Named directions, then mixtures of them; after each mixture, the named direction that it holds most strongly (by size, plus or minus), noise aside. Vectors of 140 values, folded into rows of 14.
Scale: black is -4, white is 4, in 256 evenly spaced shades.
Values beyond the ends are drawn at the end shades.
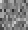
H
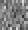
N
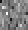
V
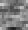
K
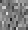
V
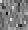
V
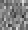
N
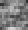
K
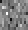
V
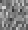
V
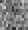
N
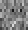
H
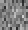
N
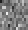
V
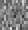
N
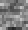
K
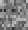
H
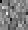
V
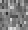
V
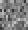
H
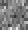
N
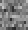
K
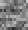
K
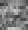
K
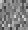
N
